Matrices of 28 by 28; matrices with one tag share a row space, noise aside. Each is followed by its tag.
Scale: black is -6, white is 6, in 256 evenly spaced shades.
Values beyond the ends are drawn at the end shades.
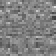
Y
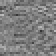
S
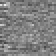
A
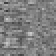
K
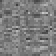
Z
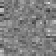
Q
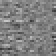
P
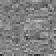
Z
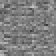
A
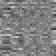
P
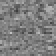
S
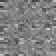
Q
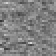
K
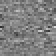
S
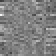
Q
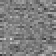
S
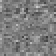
Z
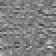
S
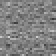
Y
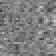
S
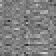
Z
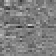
K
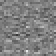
Z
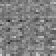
Y
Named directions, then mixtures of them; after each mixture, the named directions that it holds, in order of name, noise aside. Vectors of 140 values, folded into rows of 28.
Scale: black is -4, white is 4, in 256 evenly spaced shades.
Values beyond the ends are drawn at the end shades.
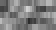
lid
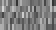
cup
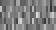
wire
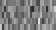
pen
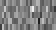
pen.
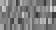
cup, lid, wire.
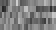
cup, lid, wire.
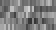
cup, lid, wire.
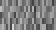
cup, wire.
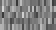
cup.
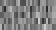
pen, wire.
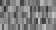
lid, pen, wire.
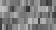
lid, pen.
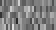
cup, lid, wire.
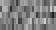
lid, wire.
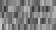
lid, pen.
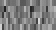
pen.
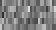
cup, lid, pen.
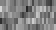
lid, wire.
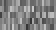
cup, lid, wire.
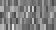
cup, wire.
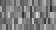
wire.
